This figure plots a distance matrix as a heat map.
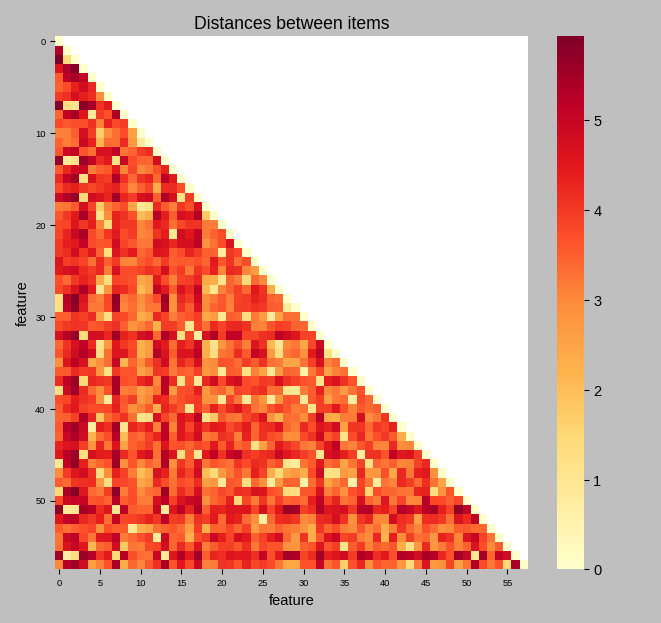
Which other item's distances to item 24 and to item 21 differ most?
44
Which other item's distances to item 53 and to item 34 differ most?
9
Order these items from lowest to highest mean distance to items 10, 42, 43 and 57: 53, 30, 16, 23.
53, 30, 16, 23
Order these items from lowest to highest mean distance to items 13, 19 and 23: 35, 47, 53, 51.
47, 51, 53, 35
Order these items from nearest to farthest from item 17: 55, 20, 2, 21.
20, 55, 21, 2
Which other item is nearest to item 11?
10
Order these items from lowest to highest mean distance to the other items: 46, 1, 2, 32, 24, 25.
46, 24, 25, 1, 32, 2
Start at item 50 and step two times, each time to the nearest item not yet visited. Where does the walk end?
18
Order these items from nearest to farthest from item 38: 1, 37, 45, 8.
8, 37, 45, 1
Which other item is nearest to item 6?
39
